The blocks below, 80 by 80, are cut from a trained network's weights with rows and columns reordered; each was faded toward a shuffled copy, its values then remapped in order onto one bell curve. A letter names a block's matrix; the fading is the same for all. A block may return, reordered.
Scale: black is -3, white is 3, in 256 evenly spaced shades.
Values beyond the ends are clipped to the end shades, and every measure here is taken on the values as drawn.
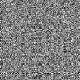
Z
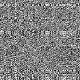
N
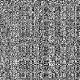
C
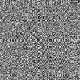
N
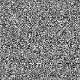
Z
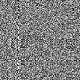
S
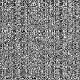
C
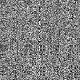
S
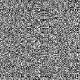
S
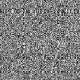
S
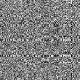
N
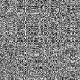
S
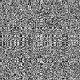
N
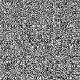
Z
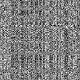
C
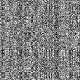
C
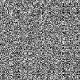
S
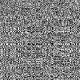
N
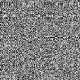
Z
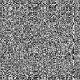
S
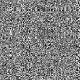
S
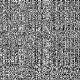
C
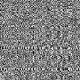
N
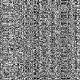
C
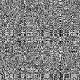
N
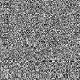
Z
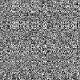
N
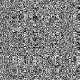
S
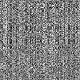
C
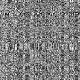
C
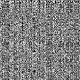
C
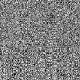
Z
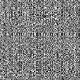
C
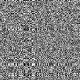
N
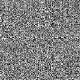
Z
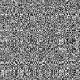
N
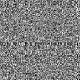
S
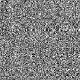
Z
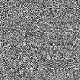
Z
